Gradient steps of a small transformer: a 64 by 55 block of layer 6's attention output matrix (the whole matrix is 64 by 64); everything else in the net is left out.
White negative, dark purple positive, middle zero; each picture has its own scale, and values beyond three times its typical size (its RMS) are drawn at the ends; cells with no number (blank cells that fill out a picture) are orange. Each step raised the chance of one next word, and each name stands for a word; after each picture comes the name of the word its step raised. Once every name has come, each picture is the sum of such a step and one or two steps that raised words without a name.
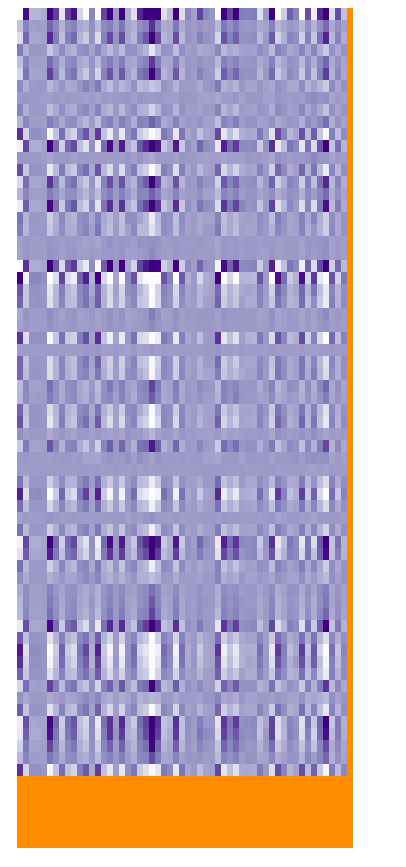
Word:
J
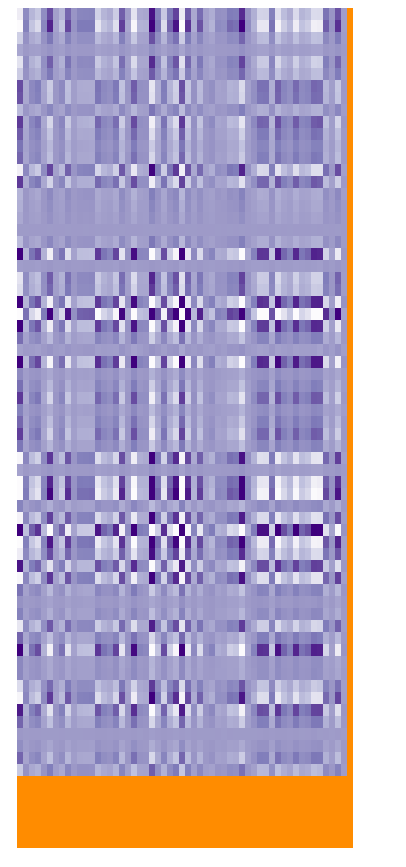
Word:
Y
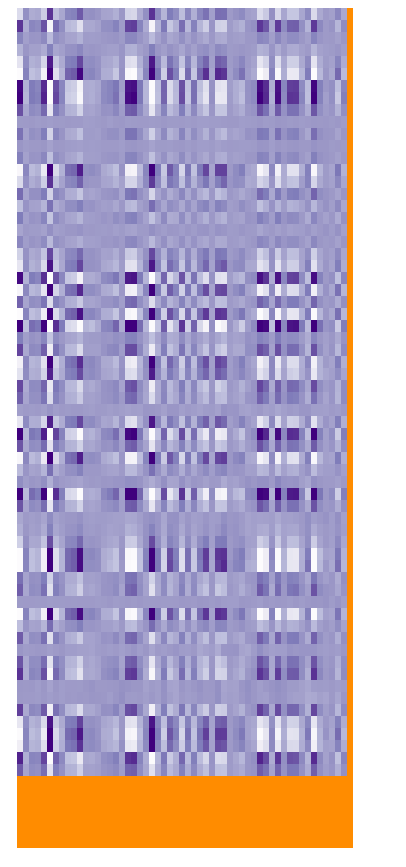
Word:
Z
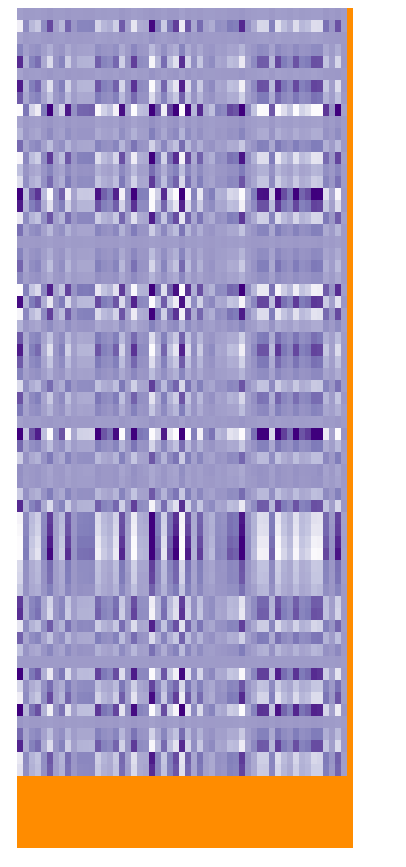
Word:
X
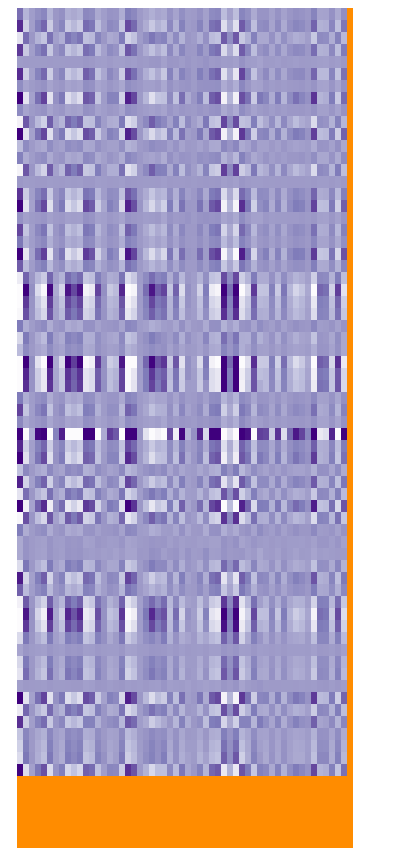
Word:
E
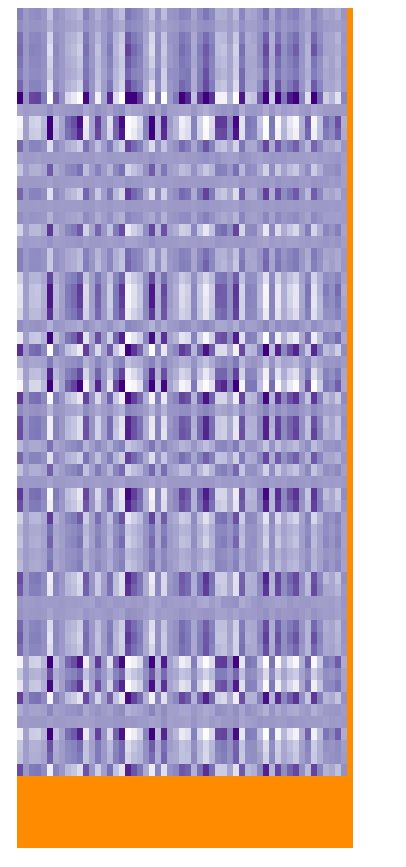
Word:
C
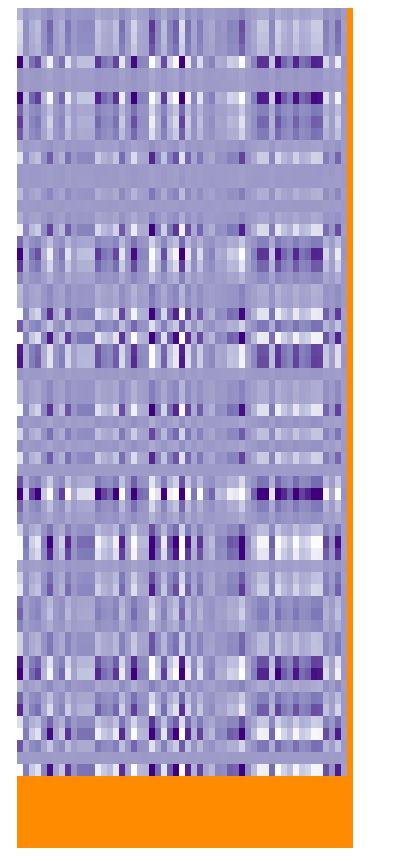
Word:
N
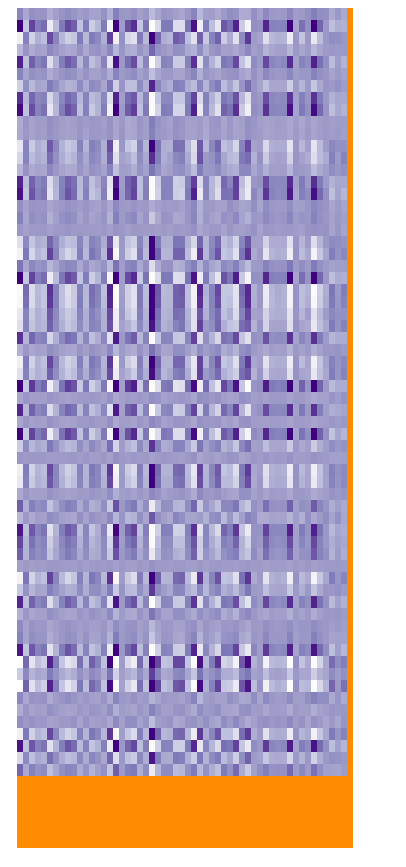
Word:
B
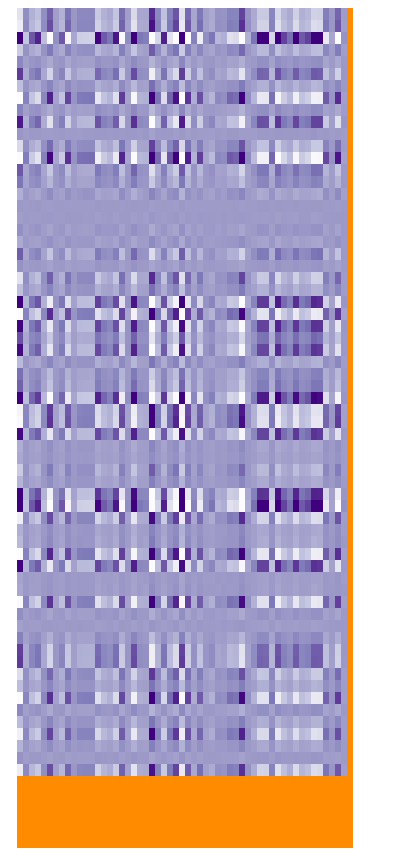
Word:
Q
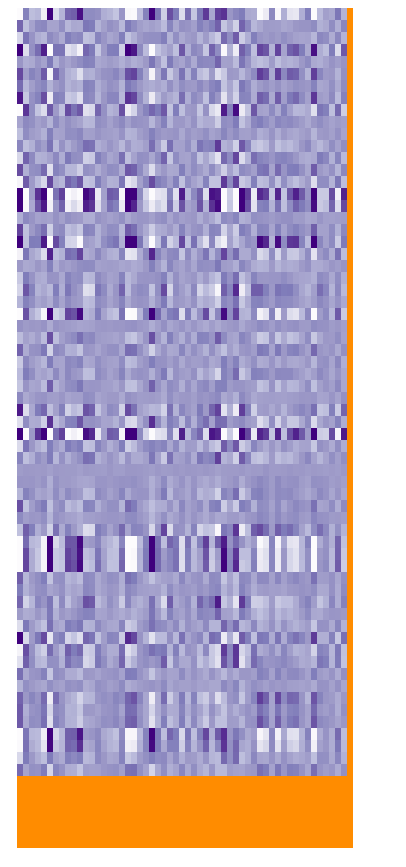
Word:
X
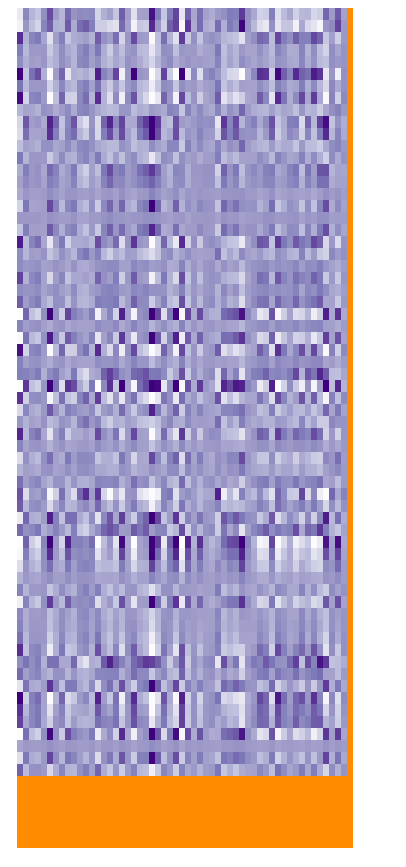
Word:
C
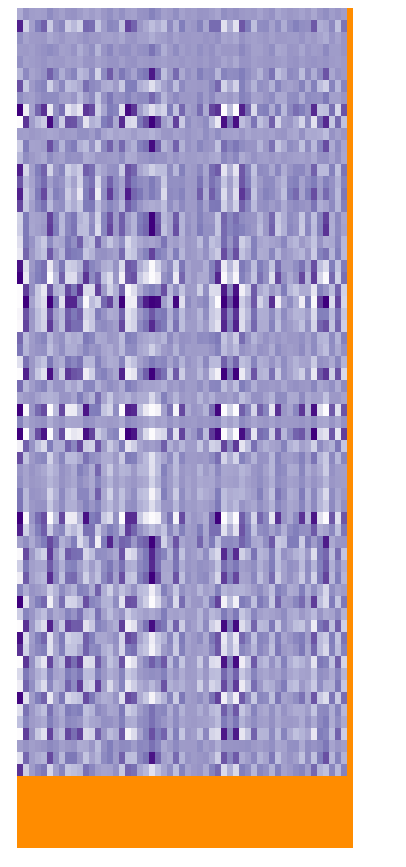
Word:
B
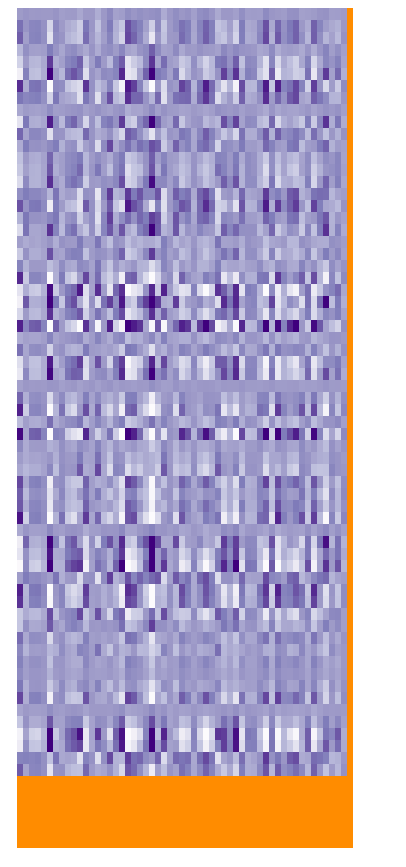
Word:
Z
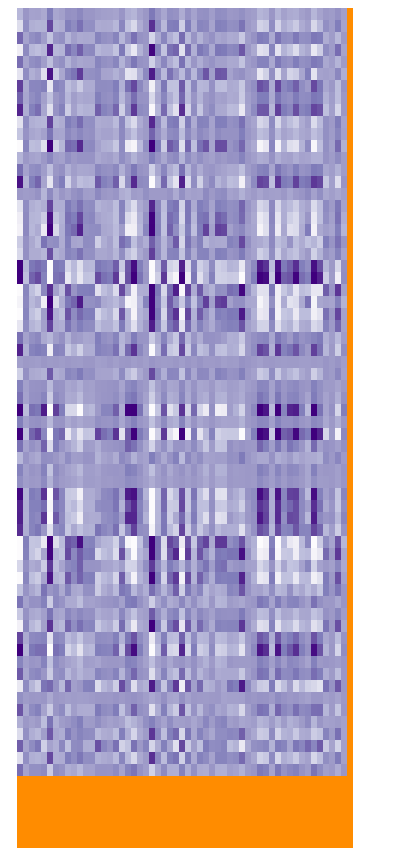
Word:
B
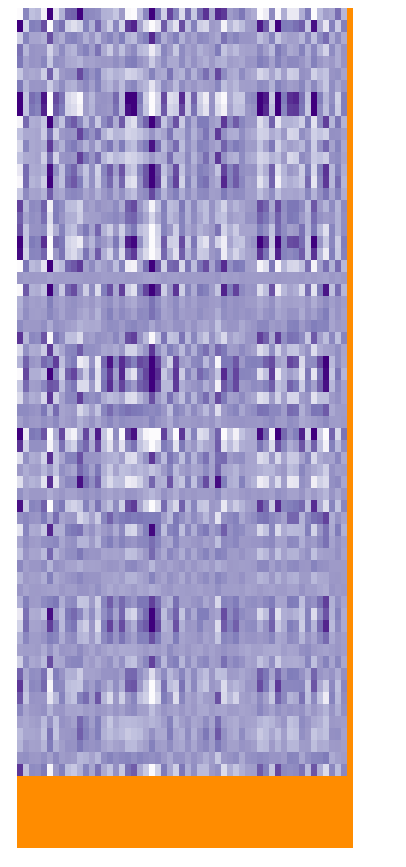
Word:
E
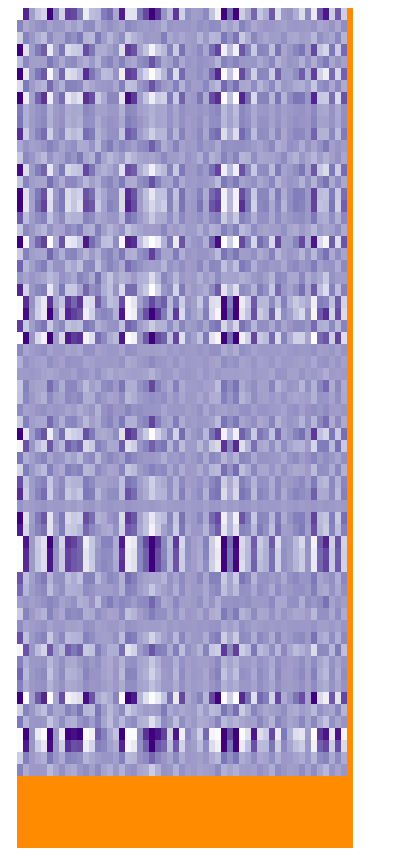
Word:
N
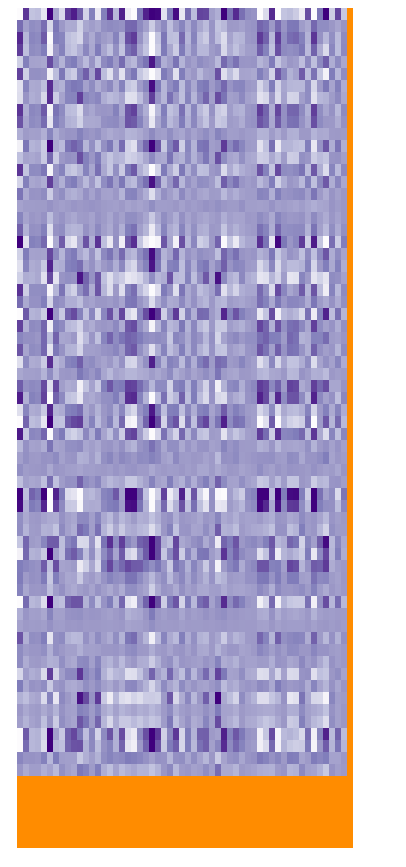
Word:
Q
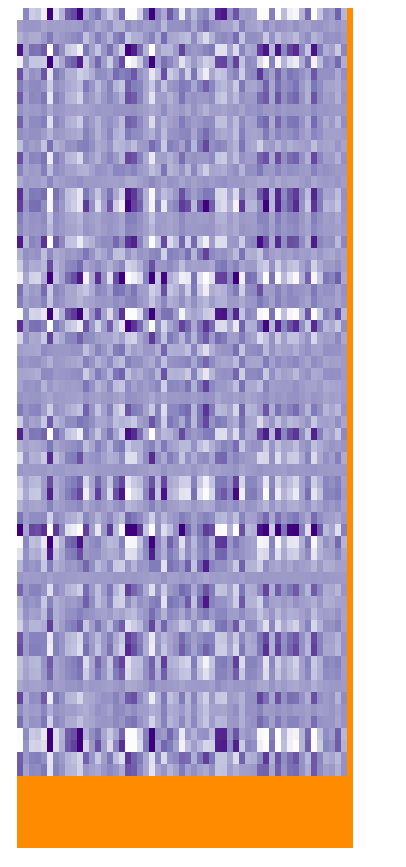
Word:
Y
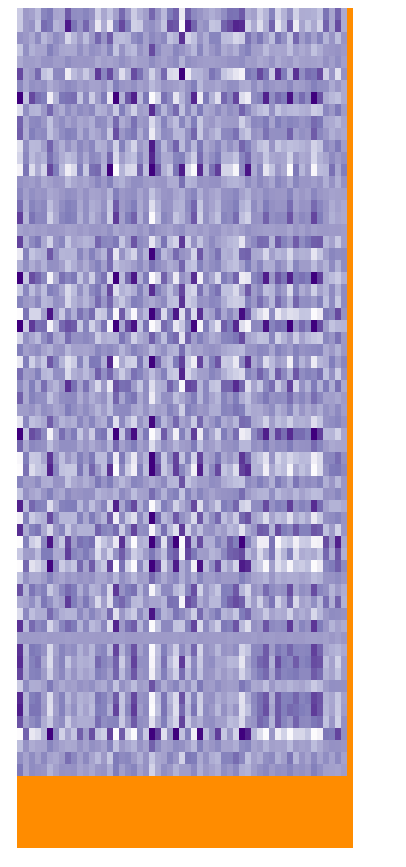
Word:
Z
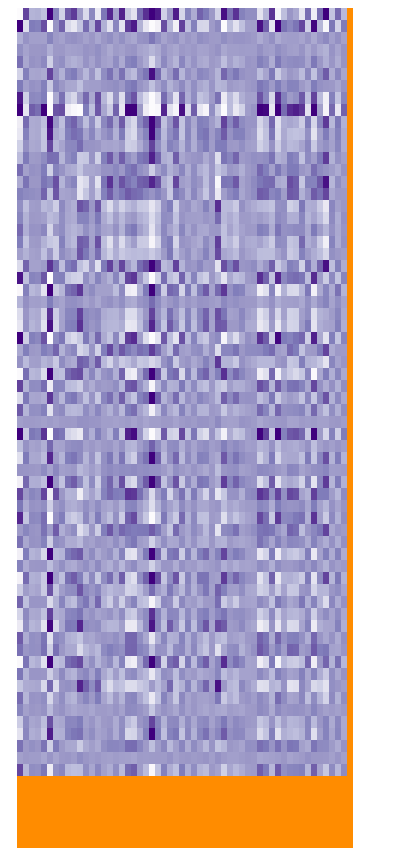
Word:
B
